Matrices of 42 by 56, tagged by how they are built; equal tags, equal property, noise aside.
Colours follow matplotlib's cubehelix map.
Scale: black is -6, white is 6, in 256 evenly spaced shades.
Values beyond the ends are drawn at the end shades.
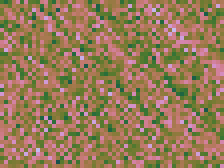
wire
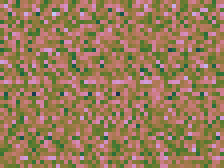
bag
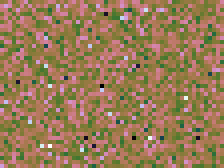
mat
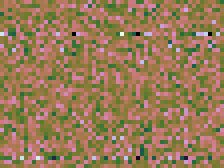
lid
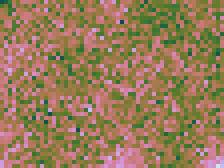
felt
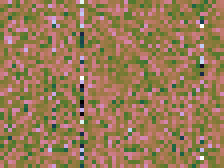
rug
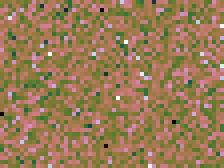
mat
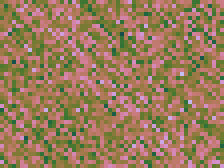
wire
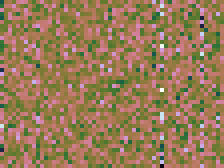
rug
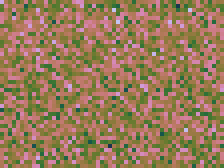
bag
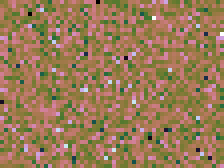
mat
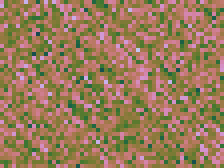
wire
